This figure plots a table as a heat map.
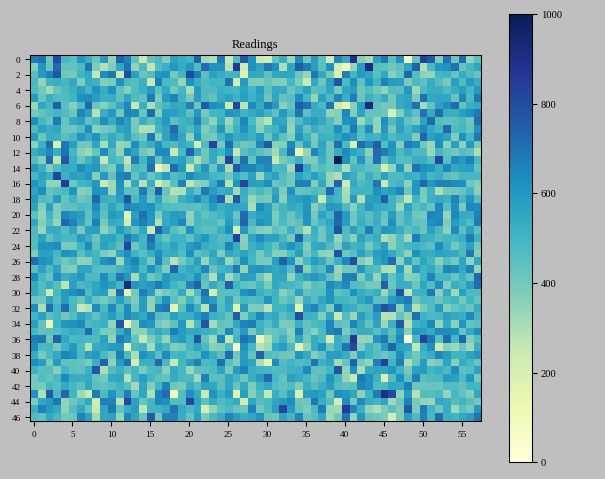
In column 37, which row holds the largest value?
45
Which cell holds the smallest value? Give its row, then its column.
36, 48
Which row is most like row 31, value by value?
42
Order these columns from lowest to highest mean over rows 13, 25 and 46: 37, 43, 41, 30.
41, 43, 37, 30
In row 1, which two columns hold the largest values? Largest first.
43, 26
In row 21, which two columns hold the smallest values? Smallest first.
12, 16
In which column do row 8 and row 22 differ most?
39
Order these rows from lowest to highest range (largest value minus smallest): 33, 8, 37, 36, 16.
8, 33, 16, 37, 36
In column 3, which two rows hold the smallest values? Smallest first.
11, 13
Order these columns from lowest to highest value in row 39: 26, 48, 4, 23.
48, 26, 4, 23
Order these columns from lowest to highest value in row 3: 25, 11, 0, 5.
0, 5, 11, 25
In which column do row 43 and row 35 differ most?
18
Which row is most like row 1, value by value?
6
